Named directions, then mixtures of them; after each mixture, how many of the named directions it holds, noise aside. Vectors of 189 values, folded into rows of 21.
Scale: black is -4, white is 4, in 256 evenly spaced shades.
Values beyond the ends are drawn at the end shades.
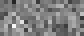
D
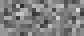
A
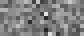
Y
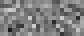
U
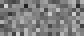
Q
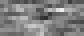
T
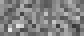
two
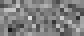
one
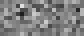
one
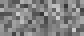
three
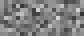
one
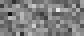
four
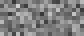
three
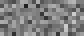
two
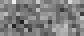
two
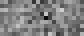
two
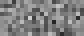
four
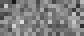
two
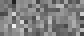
one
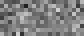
two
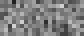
three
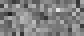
three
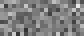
one
